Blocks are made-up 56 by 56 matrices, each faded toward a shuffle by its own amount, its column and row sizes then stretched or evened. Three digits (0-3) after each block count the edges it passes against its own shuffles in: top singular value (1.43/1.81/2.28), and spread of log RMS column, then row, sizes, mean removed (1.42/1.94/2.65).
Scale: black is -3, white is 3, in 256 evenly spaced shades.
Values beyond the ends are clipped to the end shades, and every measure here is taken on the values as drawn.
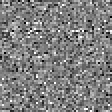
1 0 1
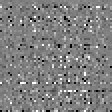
0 2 3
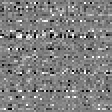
2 1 3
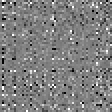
2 3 2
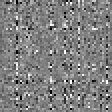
2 3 2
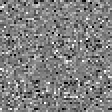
1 0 1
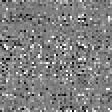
1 1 3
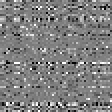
3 0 3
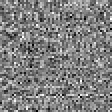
2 0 1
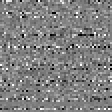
1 0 3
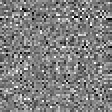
2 1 1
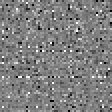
0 2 2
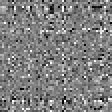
2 2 2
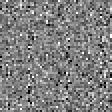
0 2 0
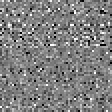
2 0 2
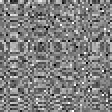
3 0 1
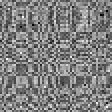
3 0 1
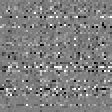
1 1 3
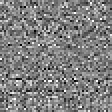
2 0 2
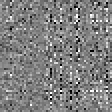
2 3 1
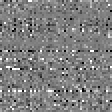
2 1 3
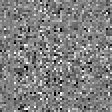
0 3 2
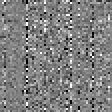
2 3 1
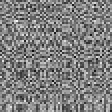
3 0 0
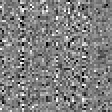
2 3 0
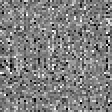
1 2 0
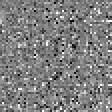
0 2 1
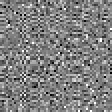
3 1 0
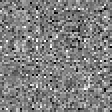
2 1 1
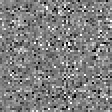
1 1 1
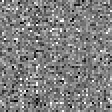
1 1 1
